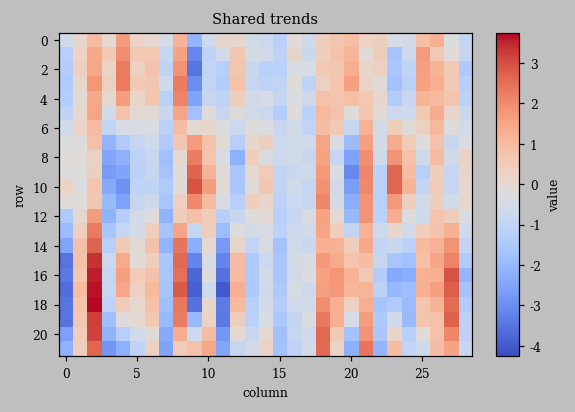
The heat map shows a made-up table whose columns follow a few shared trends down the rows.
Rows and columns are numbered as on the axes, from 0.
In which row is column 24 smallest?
16
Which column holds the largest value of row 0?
4
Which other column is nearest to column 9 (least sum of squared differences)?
23
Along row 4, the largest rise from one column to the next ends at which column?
8
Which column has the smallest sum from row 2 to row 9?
7
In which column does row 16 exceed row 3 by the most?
27
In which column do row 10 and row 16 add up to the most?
2
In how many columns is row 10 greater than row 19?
14
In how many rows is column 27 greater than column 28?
17
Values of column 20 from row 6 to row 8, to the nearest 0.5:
-1 -2 -2.5
